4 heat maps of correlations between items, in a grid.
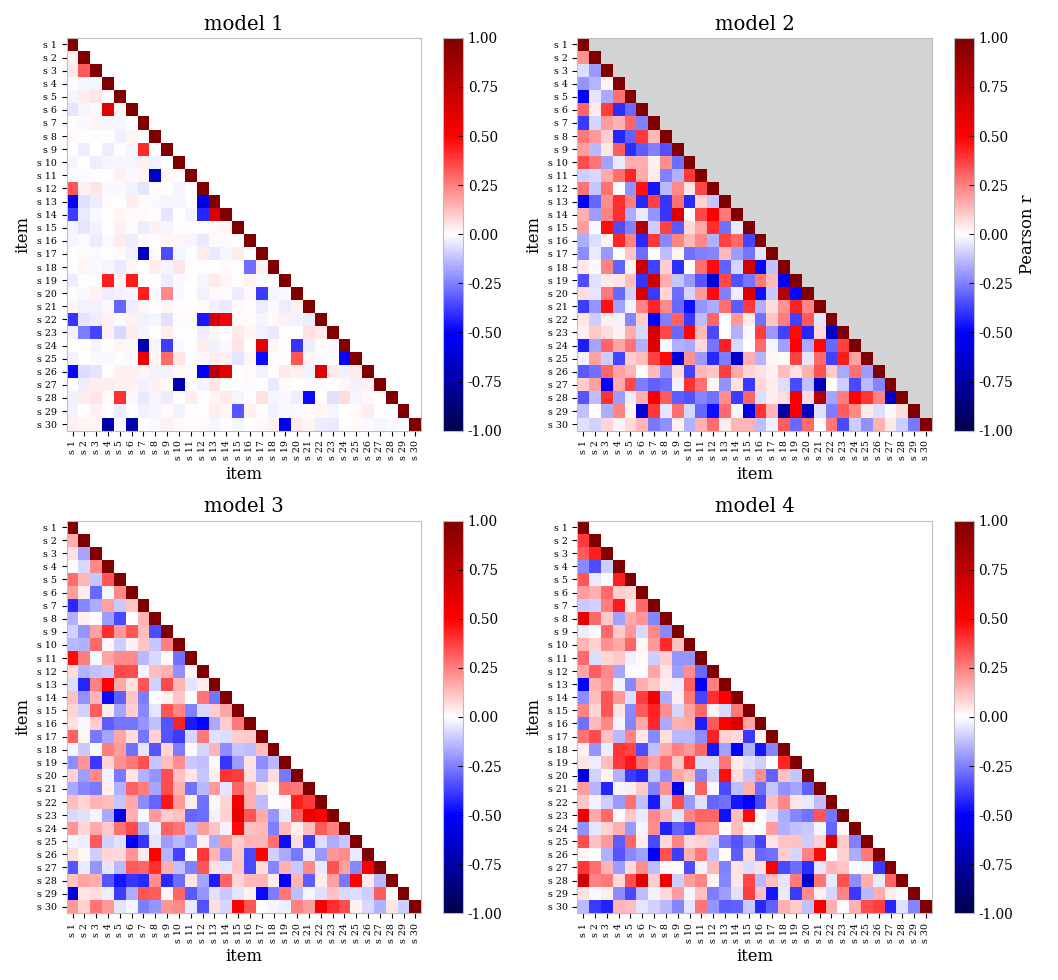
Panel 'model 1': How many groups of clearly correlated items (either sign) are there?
9
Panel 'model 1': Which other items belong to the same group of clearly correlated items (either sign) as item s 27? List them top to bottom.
s 10
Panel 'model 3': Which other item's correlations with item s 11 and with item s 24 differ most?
s 15
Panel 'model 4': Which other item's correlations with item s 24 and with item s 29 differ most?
s 17
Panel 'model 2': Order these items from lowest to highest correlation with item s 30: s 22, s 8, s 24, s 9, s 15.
s 8, s 24, s 9, s 15, s 22
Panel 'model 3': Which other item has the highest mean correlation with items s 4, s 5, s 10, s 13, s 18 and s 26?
s 9
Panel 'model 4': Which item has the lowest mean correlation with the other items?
s 20
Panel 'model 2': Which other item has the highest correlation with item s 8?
s 25
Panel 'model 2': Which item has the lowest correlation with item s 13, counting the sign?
s 1
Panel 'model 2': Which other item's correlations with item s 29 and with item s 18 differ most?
s 20
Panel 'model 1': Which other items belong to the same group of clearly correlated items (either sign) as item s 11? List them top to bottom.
s 8
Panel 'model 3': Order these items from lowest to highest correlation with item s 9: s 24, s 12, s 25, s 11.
s 25, s 11, s 12, s 24
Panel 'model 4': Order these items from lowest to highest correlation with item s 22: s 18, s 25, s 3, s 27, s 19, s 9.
s 3, s 19, s 27, s 18, s 9, s 25
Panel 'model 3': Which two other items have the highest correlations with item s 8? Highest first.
s 26, s 27
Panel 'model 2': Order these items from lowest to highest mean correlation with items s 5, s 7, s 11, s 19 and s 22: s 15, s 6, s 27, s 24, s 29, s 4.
s 6, s 15, s 27, s 29, s 4, s 24
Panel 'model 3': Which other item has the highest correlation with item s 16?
s 10
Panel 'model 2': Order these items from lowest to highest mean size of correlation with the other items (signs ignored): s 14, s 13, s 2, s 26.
s 2, s 26, s 14, s 13
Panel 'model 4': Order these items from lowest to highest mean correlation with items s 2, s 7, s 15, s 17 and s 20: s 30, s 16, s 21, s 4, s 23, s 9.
s 30, s 21, s 4, s 9, s 23, s 16
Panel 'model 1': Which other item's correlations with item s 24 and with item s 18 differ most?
s 7
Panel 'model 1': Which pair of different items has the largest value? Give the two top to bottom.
s 13, s 26
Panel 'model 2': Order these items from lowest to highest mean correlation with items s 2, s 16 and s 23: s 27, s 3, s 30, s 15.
s 30, s 15, s 3, s 27
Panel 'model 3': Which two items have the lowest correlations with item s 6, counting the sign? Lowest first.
s 25, s 28
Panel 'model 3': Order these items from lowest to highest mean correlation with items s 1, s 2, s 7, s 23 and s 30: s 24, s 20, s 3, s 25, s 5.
s 25, s 5, s 3, s 20, s 24
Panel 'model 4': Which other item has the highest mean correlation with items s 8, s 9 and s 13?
s 10
